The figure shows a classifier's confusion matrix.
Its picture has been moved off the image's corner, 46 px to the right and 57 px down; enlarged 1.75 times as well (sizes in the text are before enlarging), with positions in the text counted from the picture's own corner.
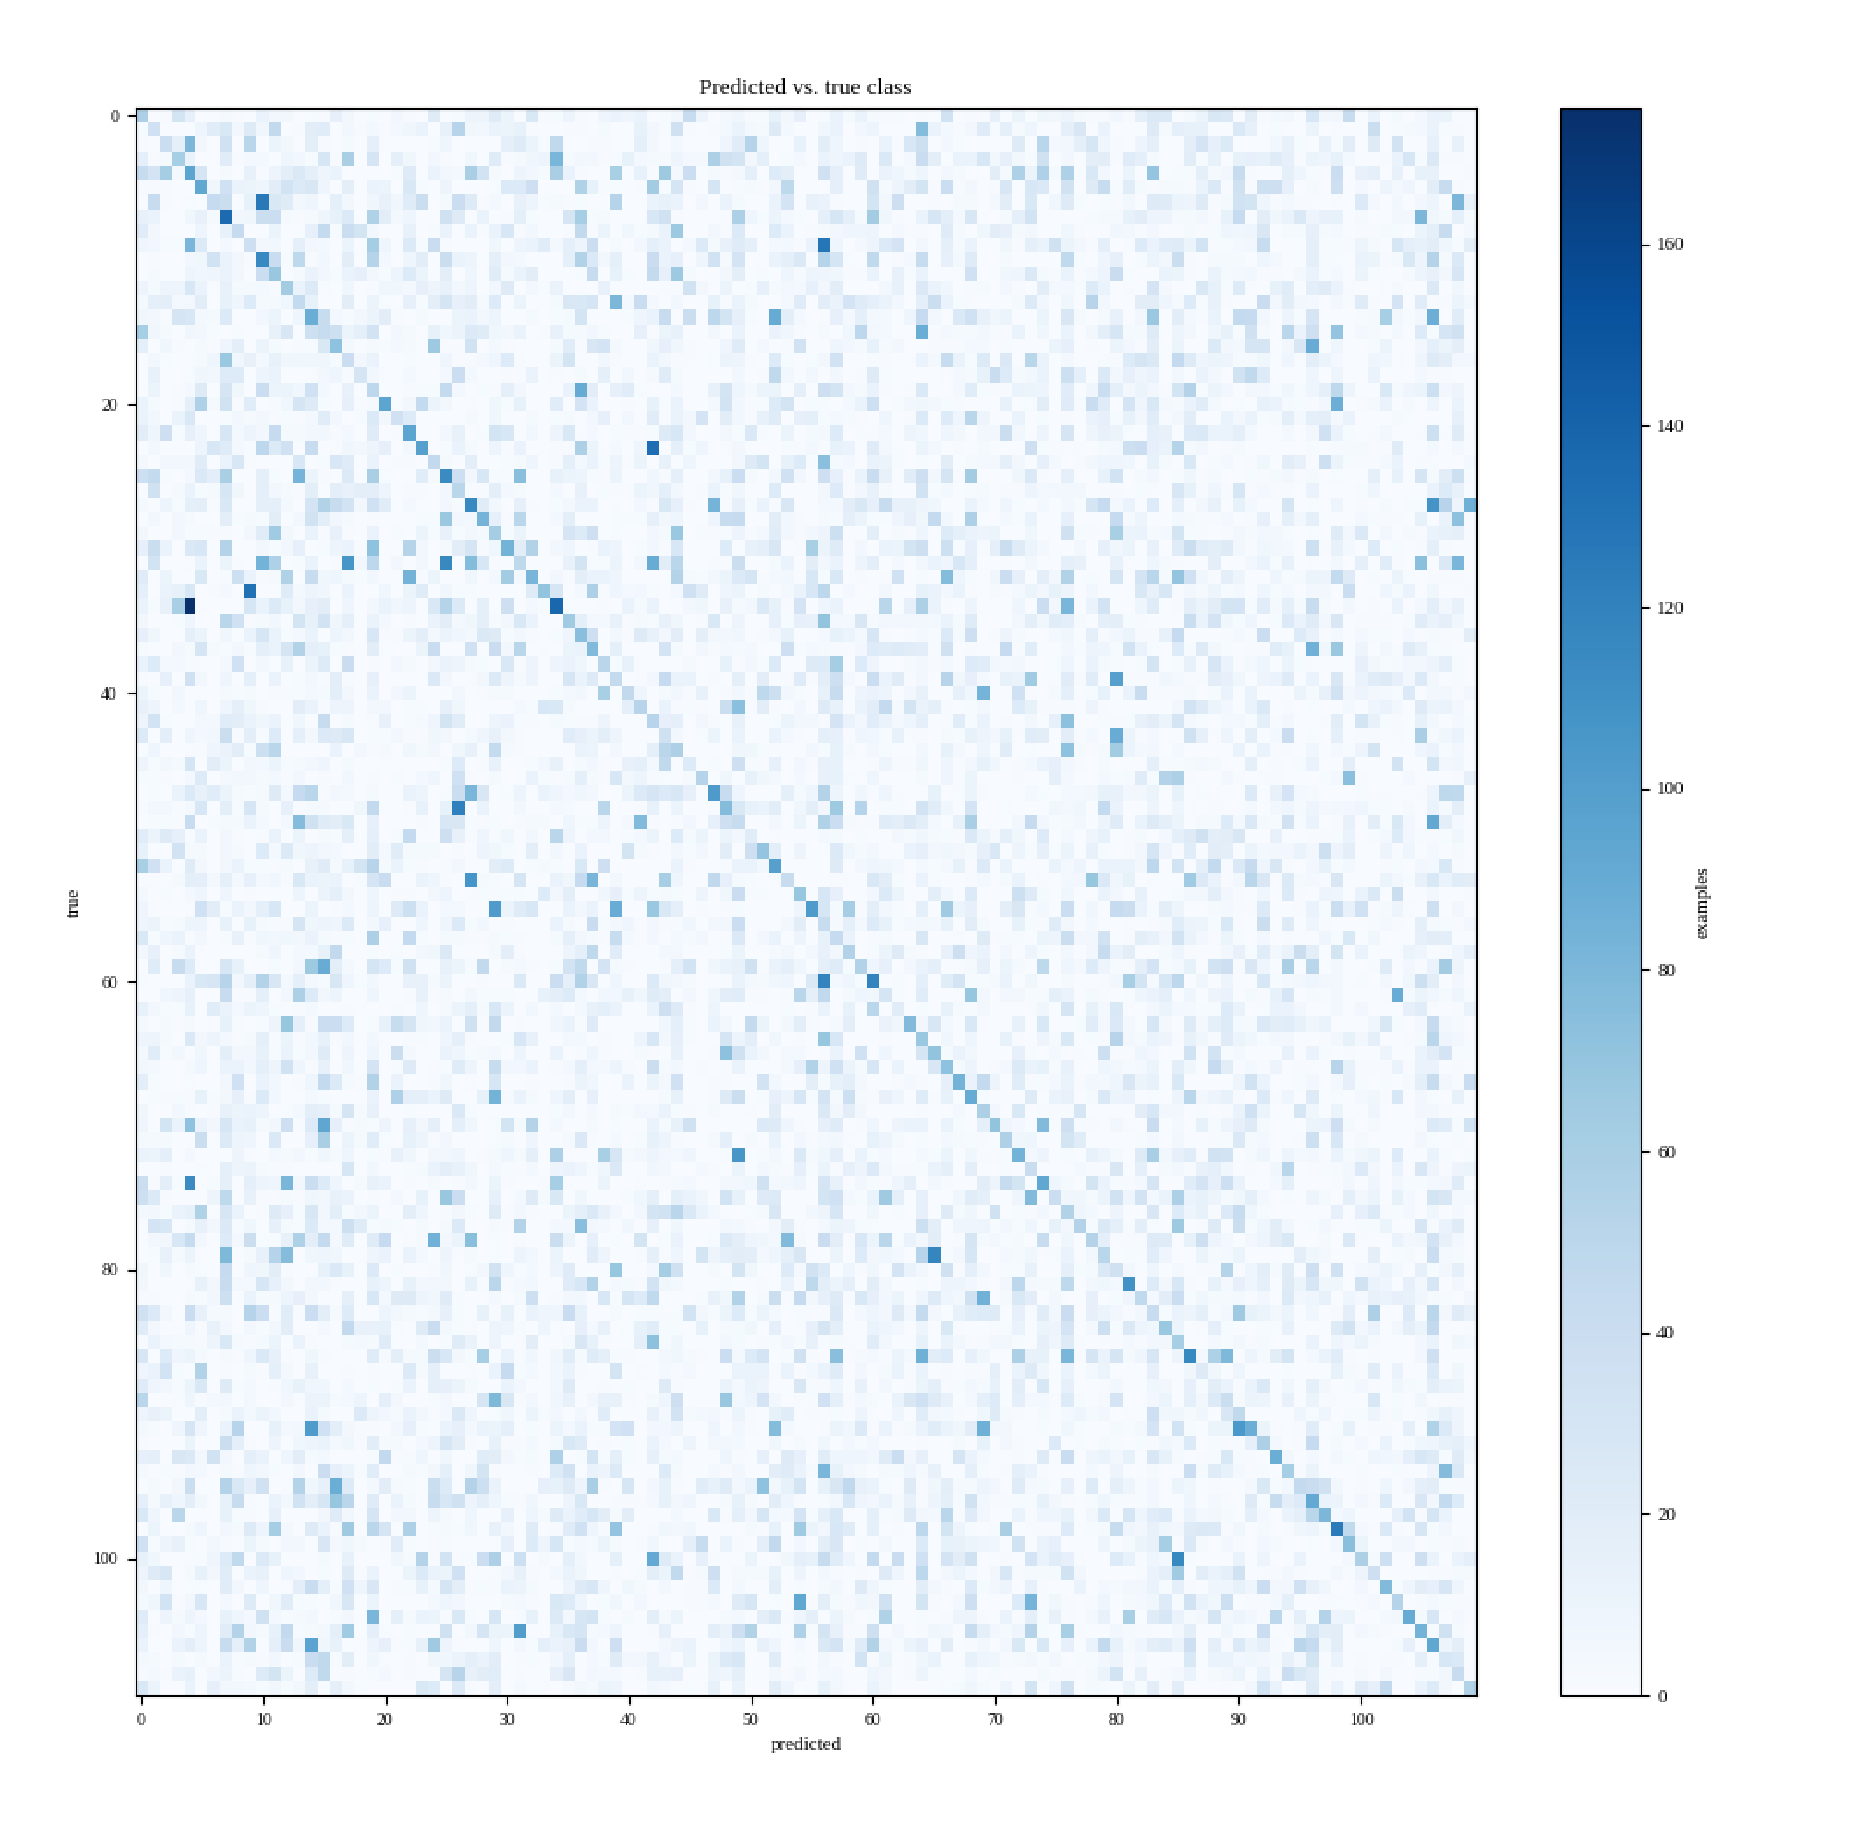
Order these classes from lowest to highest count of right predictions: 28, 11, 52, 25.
11, 28, 52, 25
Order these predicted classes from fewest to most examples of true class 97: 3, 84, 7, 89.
89, 7, 84, 3
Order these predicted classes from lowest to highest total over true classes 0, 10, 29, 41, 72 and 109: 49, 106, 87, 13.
87, 13, 106, 49
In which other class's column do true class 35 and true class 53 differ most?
27
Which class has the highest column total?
7
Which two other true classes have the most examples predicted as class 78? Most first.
53, 13
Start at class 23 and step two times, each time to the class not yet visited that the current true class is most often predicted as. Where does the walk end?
76
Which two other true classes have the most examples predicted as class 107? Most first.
94, 59
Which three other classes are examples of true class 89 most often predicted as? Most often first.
29, 48, 0
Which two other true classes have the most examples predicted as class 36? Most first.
19, 77
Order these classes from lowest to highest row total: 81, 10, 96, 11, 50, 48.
50, 11, 48, 81, 96, 10
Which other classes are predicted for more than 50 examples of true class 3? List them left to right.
17, 34, 47
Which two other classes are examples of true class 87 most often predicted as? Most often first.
5, 30
